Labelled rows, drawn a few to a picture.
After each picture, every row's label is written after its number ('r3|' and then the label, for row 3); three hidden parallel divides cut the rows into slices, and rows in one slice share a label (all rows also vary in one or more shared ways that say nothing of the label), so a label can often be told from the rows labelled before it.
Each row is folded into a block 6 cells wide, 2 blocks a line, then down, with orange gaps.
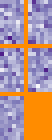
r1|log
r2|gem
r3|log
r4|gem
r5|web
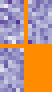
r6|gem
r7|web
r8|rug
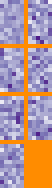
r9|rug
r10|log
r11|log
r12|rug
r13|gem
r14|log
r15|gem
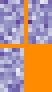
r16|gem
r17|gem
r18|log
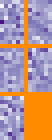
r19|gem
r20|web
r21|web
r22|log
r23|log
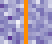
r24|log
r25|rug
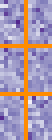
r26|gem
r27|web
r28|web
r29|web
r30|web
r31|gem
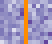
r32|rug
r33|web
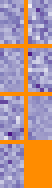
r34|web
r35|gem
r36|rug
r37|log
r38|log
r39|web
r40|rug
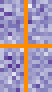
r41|web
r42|gem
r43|web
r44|rug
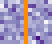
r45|gem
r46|log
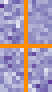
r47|log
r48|web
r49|web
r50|log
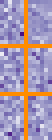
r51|rug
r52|web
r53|gem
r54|rug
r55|log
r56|rug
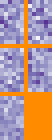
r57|rug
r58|gem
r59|rug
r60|rug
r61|rug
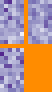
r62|web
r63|web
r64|log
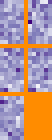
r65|rug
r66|gem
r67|gem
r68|gem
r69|log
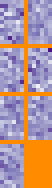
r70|log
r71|rug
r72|rug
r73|gem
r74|gem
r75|rug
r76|web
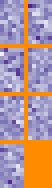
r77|rug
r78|log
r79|gem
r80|web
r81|rug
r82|rug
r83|log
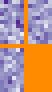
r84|gem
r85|log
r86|web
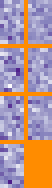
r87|log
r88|web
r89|gem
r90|web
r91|gem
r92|rug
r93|log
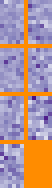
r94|rug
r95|log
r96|web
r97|rug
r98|rug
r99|gem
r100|rug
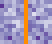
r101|log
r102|log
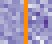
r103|rug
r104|gem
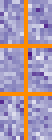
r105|web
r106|gem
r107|web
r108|log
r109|log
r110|web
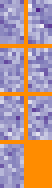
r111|rug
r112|gem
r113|web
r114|gem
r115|gem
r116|gem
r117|web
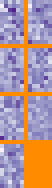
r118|gem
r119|gem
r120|web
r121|web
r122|web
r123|rug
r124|gem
